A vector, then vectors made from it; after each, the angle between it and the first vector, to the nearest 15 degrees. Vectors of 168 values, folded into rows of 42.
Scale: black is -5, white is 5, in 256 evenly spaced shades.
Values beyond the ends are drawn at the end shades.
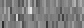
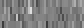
15 degrees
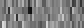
150 degrees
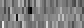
165 degrees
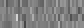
75 degrees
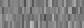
75 degrees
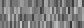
75 degrees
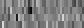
165 degrees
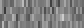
120 degrees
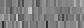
30 degrees
